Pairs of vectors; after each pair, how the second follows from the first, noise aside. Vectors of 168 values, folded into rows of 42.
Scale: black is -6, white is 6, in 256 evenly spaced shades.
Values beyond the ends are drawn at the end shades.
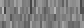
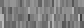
reversed, negated.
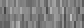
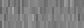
reversed, shrunk.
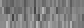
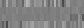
wrapped around, negated, partly zeroed.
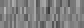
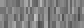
reversed, negated.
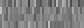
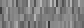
negated.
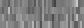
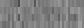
wrapped around, negated, shrunk.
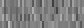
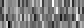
negated, scaled up.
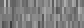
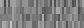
negated.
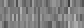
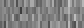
sign-scrambled.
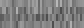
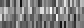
wrapped around, negated, scaled up.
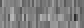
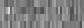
reversed, negated.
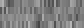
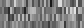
wrapped around, negated, scaled up.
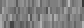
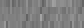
wrapped around, negated, shrunk.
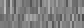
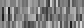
wrapped around, negated, scaled up.
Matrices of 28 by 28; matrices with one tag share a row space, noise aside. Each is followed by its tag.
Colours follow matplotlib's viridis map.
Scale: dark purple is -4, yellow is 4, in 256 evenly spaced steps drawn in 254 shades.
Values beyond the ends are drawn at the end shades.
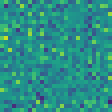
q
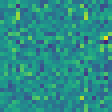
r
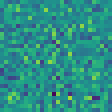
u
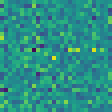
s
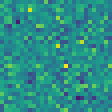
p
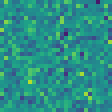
p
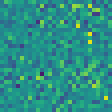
u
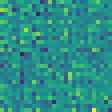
s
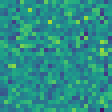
r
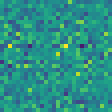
p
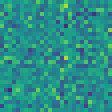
p
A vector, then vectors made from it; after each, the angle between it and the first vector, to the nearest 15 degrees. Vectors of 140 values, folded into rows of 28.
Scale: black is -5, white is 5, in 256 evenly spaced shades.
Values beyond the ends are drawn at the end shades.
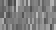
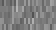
45 degrees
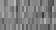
135 degrees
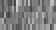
15 degrees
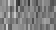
135 degrees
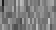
60 degrees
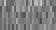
75 degrees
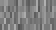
105 degrees
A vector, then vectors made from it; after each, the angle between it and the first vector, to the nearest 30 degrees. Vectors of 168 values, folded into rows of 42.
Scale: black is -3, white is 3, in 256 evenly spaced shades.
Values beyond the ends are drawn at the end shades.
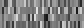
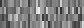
60 degrees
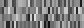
30 degrees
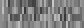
120 degrees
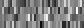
150 degrees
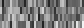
90 degrees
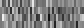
90 degrees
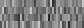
120 degrees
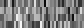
60 degrees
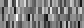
30 degrees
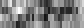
60 degrees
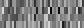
150 degrees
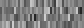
120 degrees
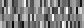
30 degrees
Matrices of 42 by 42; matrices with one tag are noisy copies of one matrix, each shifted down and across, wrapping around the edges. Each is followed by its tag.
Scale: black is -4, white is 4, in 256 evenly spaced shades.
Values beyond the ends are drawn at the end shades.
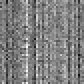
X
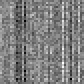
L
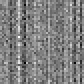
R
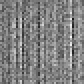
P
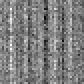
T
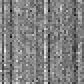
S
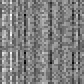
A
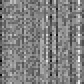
R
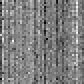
X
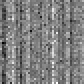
T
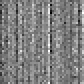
P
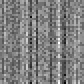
R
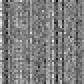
R
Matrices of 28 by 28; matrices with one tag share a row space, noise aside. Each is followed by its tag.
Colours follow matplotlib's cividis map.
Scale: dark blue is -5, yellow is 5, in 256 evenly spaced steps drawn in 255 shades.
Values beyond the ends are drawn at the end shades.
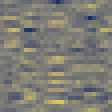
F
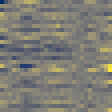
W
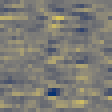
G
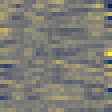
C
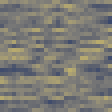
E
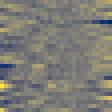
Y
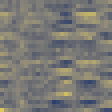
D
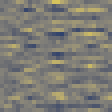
F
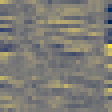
C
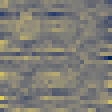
W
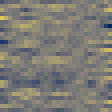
W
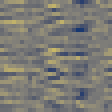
G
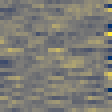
C
